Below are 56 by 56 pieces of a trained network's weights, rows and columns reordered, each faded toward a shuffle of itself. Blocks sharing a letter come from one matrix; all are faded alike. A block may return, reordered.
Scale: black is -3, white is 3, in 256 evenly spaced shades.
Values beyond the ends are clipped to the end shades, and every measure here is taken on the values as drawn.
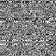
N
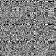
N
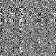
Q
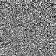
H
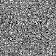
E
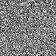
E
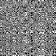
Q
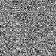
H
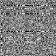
N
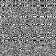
N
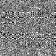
N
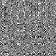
Q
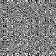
Q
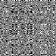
Q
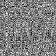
H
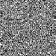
H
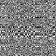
N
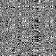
Q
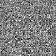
H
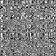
Q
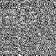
H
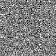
H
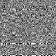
N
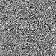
E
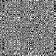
Q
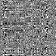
Q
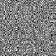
H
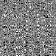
Q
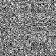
H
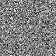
E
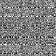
N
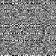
N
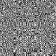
H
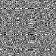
N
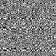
N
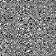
Q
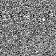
E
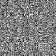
H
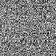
E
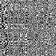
Q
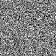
E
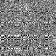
N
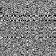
N
